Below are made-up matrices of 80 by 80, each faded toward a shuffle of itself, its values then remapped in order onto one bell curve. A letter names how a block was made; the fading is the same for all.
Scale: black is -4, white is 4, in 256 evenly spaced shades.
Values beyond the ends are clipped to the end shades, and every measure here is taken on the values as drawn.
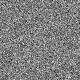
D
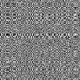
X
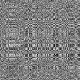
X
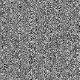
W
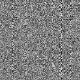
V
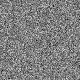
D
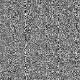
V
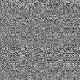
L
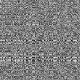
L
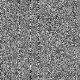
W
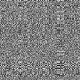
L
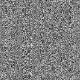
W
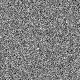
D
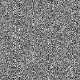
W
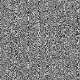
V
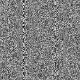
W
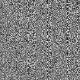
V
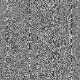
V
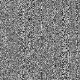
W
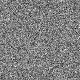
D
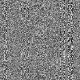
V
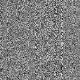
W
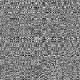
L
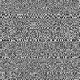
L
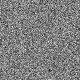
D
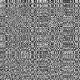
X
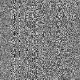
V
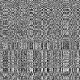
X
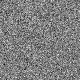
D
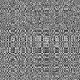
X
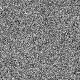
D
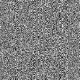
W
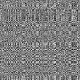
X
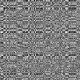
X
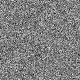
D
